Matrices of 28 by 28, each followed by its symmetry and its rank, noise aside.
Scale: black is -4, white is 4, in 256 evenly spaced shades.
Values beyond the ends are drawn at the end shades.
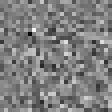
antisymmetric, rank eight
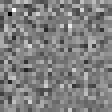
antisymmetric, rank eight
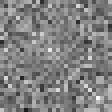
symmetric, rank eight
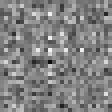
no symmetry, rank four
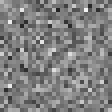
symmetric, rank eight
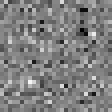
no symmetry, rank six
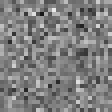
no symmetry, rank eight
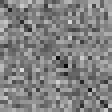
symmetric, rank eight
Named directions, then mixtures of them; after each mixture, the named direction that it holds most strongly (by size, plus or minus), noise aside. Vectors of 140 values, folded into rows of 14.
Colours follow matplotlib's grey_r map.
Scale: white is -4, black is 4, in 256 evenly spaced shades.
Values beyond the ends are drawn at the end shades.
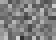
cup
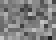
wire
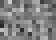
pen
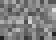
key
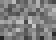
key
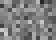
pen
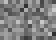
key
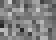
pen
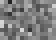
pen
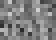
pen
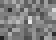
key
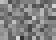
cup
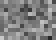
wire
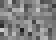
pen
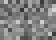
key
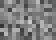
pen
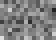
key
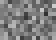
cup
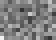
wire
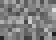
key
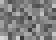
cup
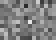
cup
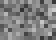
wire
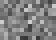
cup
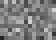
key
